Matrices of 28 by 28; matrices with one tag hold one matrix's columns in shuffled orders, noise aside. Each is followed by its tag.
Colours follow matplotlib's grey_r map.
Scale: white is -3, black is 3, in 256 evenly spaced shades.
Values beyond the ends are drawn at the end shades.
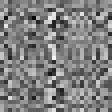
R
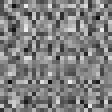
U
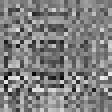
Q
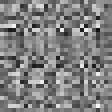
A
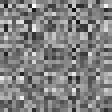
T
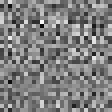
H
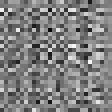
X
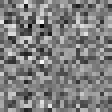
H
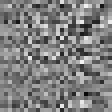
H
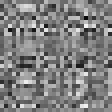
A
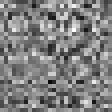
U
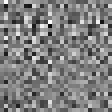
H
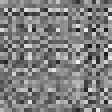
X
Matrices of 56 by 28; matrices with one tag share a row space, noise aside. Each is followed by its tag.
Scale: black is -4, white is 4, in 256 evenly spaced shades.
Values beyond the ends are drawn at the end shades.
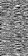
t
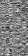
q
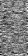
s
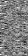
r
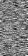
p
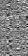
q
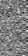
q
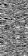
r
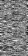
s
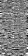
s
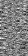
r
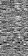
t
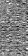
q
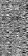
q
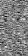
r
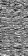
t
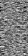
r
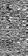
q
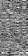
q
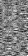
p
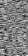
r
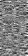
p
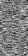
p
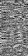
t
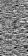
p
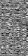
q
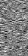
r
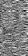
p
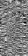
r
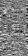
s
